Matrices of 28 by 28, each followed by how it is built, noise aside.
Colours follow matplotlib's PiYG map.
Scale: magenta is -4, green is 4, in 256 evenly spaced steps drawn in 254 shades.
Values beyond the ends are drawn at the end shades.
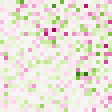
upper triangular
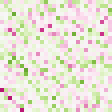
Toeplitz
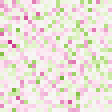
Toeplitz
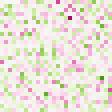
Toeplitz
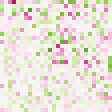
upper triangular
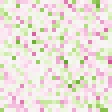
Toeplitz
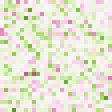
Toeplitz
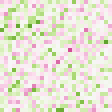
Hankel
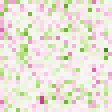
blocks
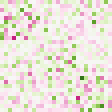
block diagonal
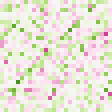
Hankel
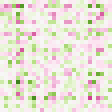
low rank
